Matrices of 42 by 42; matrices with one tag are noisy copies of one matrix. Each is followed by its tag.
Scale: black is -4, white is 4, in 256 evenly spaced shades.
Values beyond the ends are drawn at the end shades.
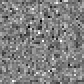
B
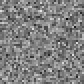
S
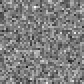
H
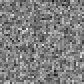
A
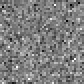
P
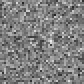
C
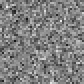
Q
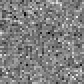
B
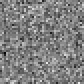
B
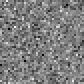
A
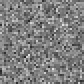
B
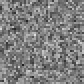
Q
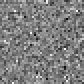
S
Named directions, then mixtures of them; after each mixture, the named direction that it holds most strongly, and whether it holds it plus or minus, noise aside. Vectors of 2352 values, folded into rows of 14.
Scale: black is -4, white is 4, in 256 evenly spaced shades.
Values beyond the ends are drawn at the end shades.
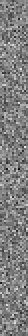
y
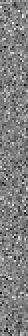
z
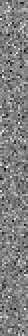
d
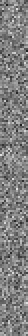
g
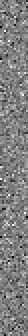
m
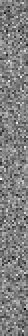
d, minus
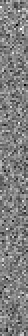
z, plus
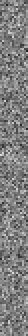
g, plus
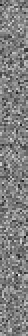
g, plus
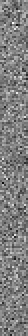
z, plus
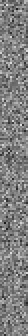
g, minus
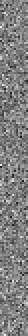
m, minus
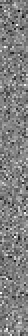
z, minus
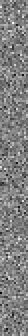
z, plus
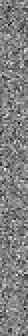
d, minus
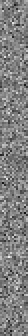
g, minus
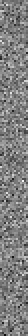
g, minus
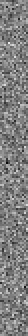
y, plus
